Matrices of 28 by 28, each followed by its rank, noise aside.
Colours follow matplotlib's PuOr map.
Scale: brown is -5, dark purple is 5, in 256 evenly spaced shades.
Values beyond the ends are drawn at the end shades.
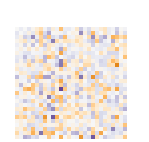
four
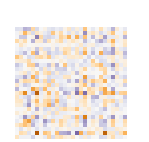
three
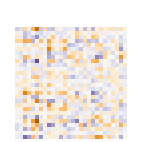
three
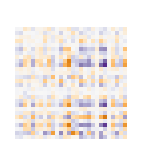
two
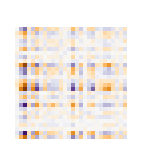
one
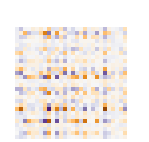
two
